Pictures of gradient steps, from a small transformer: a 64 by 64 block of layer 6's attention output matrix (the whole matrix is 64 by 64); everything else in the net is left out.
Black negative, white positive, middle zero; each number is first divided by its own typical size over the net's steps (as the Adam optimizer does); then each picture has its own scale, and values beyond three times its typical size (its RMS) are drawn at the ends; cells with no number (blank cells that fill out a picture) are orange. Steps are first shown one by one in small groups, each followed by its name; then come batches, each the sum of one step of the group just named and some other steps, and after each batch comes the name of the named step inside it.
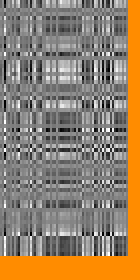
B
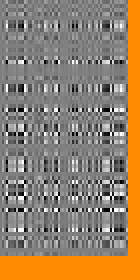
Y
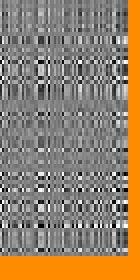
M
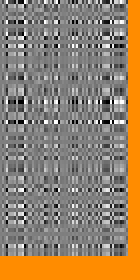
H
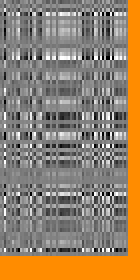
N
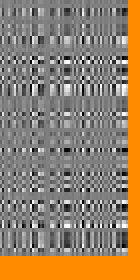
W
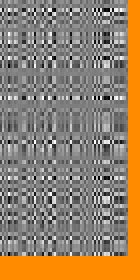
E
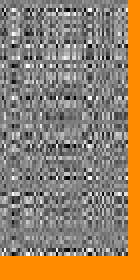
N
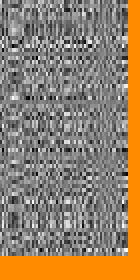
W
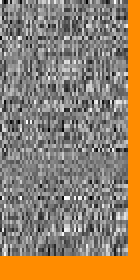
B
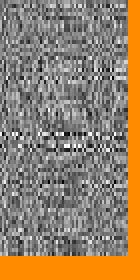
B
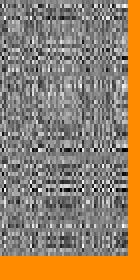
W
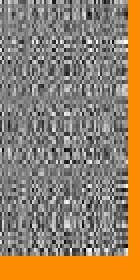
W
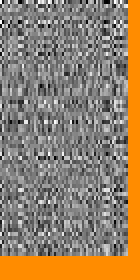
H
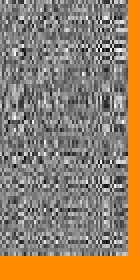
H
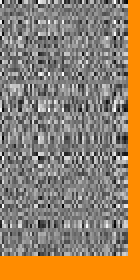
H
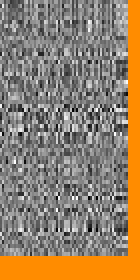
Y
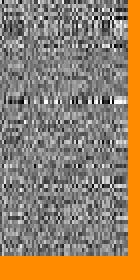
H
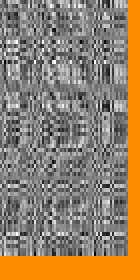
B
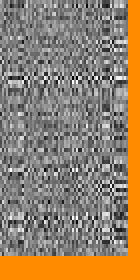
M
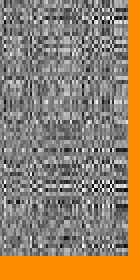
W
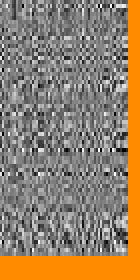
W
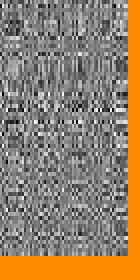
Y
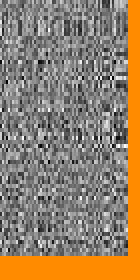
B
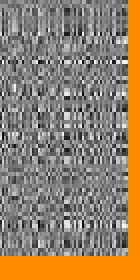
W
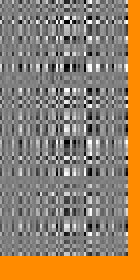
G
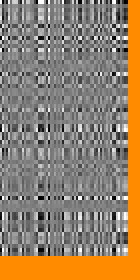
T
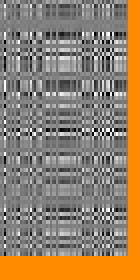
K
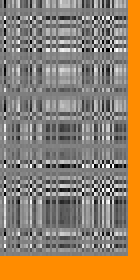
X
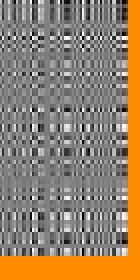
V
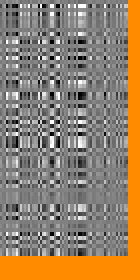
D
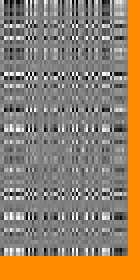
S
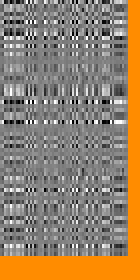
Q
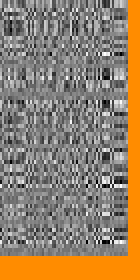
Q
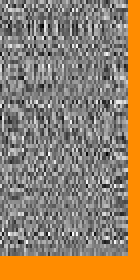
Q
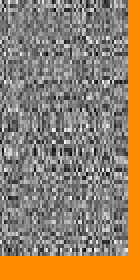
V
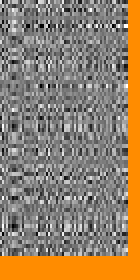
T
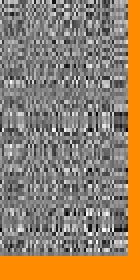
G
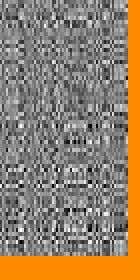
G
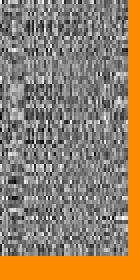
T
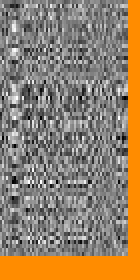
D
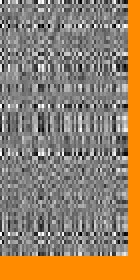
T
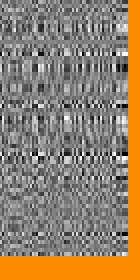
Q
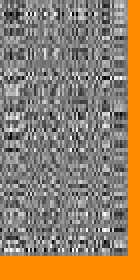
S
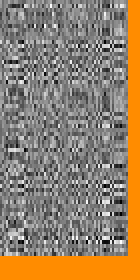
D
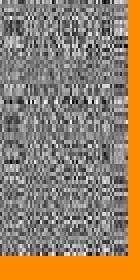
Q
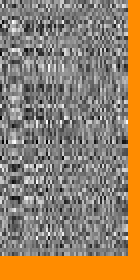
X
